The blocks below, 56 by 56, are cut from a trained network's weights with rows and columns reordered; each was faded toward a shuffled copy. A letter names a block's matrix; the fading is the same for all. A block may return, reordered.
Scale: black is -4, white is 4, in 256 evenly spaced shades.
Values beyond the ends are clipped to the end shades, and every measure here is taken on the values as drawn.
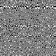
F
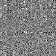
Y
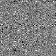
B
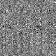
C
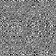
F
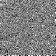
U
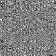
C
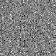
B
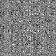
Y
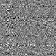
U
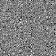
B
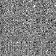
Y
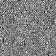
B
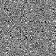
B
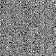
Y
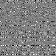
F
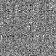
C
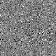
B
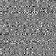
F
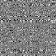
F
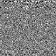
U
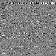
F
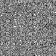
C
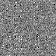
B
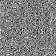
Y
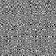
F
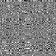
F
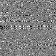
F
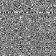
U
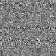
U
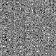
Y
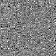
B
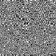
U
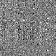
Y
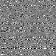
F
